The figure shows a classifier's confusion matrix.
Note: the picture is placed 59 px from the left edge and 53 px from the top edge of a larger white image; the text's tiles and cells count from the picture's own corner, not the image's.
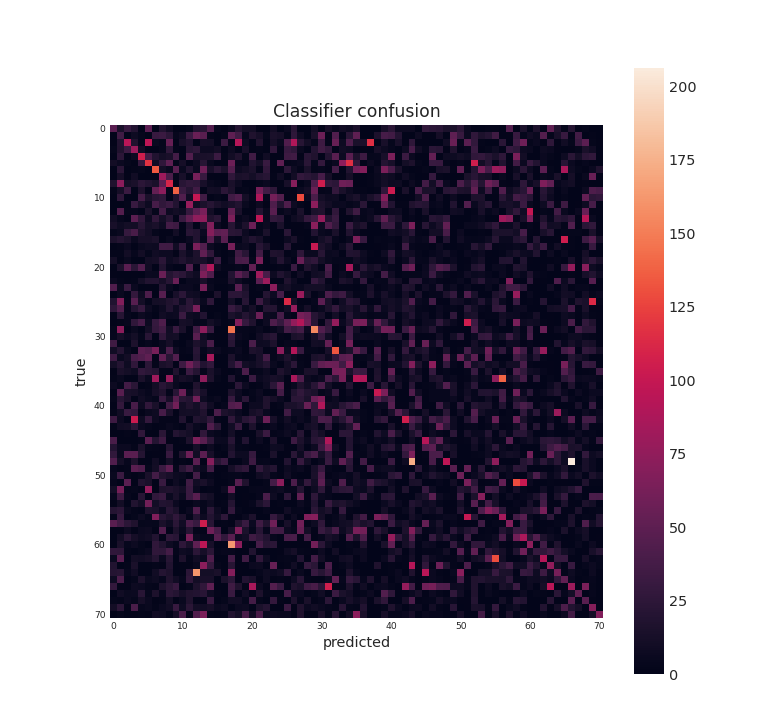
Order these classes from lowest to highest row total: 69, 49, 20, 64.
69, 49, 64, 20
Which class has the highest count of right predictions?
29
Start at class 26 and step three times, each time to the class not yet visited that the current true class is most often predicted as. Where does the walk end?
17
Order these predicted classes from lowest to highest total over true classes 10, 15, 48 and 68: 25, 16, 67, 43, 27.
67, 25, 16, 27, 43
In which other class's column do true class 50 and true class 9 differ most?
40
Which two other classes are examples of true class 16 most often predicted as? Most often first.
65, 35
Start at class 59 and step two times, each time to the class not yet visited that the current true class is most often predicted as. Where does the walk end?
30
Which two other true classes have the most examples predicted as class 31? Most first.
66, 45
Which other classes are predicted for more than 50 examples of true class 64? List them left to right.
12, 17, 45, 50
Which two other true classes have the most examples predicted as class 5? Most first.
2, 52
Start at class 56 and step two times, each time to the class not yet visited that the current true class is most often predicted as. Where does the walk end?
58
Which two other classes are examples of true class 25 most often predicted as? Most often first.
69, 1
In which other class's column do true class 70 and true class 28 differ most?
51
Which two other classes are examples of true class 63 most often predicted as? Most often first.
43, 13
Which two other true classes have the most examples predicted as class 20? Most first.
66, 14
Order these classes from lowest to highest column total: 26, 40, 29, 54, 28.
28, 54, 26, 40, 29
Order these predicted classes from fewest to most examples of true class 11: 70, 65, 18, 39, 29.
70, 18, 65, 39, 29
